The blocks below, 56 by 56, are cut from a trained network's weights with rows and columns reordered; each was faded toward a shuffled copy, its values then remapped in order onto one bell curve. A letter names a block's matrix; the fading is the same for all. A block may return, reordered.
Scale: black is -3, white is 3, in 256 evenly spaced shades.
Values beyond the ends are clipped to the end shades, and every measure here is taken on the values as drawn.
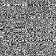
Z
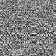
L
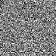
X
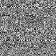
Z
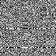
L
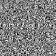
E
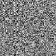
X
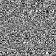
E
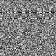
L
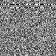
L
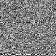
L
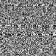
L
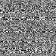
Z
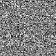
X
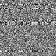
L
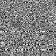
L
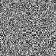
X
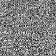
E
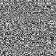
E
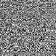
E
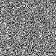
E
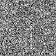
X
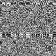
L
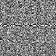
X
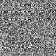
L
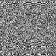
L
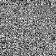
E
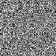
E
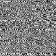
Z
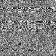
Z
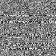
Z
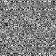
Z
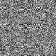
L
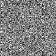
X
